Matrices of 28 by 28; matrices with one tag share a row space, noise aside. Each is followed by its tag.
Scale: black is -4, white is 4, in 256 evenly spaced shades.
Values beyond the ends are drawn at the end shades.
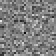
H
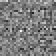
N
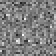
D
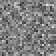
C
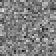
H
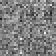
N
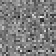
C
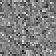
H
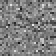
C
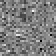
D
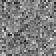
D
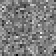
D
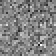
N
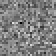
N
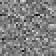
H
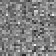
C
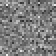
N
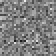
H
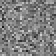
D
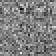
N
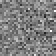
N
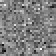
H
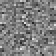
H
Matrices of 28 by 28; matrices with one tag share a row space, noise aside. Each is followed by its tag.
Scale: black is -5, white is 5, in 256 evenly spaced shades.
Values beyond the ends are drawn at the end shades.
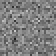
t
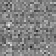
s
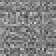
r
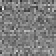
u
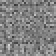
s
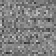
u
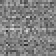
r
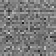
s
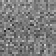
s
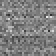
s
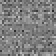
u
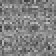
u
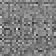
u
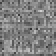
u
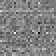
t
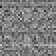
u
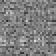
r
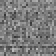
t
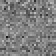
r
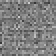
u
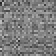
u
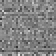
u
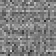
s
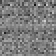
u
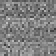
s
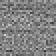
s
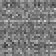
s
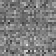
r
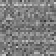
s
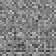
t
